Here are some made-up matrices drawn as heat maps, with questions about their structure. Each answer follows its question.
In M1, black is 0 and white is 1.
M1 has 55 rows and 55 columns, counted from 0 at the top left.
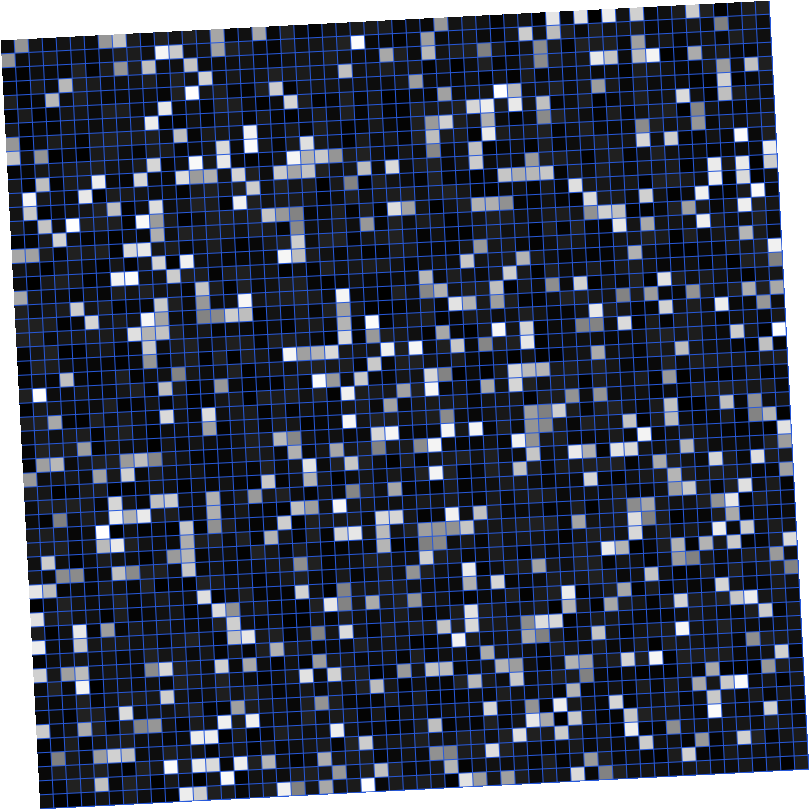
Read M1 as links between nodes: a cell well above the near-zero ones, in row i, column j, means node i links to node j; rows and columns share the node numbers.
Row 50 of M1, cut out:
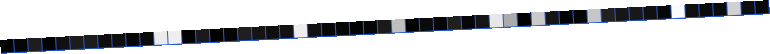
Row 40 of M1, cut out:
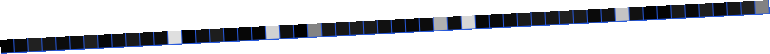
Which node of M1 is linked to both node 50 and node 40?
node 12
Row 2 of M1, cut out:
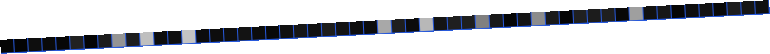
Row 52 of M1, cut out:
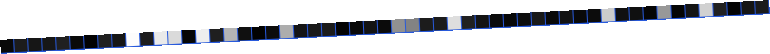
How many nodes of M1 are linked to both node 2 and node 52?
0
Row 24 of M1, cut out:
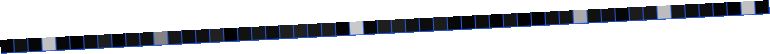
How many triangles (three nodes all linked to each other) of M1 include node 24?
0
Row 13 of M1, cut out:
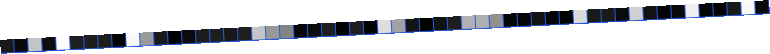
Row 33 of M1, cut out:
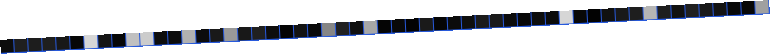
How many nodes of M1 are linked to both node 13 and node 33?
2
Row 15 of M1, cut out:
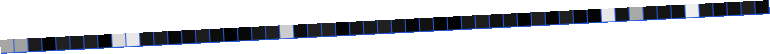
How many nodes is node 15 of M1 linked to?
8
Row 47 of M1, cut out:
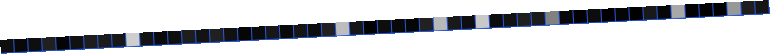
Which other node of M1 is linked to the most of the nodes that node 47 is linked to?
node 20
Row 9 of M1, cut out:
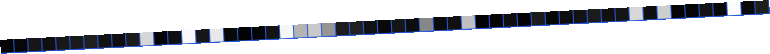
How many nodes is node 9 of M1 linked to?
12
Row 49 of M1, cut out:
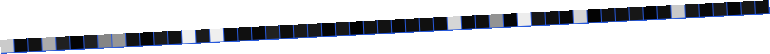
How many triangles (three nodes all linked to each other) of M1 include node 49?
8
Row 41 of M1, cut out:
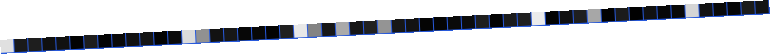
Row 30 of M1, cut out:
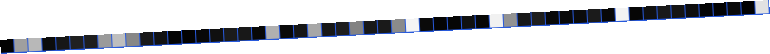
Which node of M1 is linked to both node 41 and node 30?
node 22
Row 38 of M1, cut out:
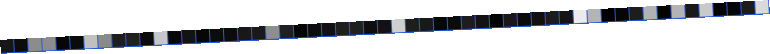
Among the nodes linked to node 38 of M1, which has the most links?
node 46
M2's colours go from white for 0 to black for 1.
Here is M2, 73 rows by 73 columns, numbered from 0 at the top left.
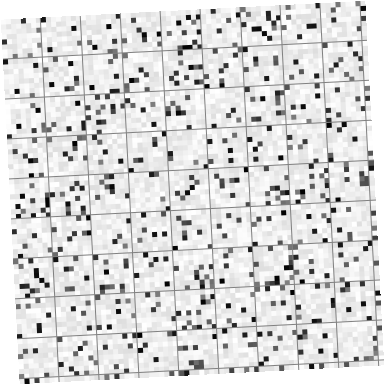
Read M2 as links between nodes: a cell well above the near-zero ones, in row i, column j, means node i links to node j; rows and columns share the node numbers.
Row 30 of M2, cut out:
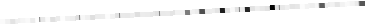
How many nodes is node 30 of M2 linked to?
7
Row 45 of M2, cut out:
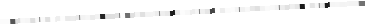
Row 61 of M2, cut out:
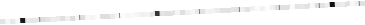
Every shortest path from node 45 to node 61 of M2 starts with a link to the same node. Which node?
node 25
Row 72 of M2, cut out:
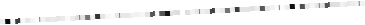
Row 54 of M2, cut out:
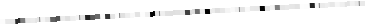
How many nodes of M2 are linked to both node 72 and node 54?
5
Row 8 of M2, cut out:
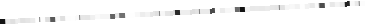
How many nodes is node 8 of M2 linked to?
10
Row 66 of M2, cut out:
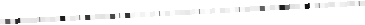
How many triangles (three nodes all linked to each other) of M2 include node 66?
2
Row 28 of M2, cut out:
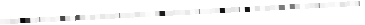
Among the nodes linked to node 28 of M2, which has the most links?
node 4
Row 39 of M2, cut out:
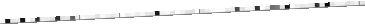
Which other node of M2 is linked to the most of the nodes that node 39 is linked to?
node 37
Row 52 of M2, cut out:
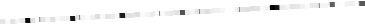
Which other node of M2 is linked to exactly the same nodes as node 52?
node 17
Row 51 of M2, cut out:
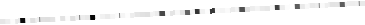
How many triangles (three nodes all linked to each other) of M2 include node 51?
5
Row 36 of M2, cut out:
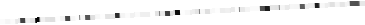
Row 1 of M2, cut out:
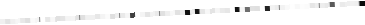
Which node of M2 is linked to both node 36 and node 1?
node 53
